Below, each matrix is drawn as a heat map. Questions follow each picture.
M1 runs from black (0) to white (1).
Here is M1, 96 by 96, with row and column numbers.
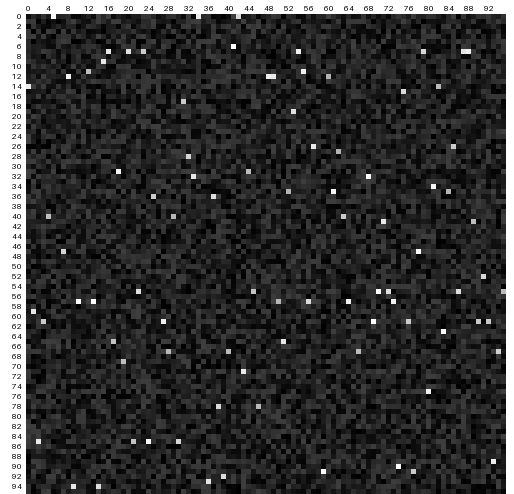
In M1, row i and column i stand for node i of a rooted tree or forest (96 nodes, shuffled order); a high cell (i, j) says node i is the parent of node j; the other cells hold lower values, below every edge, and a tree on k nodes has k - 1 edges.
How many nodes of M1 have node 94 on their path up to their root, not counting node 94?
11
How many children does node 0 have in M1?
3
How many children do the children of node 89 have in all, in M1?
1
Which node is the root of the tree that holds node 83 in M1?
67
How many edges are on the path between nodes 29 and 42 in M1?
6
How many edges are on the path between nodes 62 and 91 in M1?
5
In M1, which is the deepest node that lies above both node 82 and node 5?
14
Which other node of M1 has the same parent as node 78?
7
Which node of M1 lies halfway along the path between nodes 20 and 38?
47
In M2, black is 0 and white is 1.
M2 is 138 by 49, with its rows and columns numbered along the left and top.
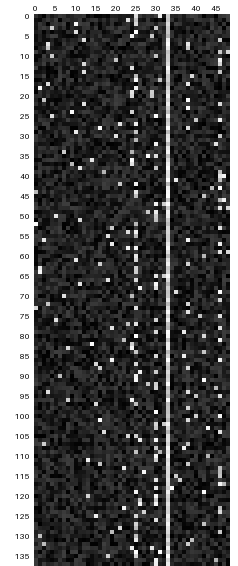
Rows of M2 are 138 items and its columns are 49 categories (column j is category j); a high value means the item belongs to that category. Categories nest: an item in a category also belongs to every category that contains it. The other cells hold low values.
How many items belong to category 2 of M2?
4
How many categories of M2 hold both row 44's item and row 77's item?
2
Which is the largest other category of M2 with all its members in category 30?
26
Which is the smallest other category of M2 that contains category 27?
46
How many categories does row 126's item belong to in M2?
2
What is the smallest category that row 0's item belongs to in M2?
31
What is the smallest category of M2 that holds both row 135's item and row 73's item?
25
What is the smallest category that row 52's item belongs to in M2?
0
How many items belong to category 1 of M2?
4
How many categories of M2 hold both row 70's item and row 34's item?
3
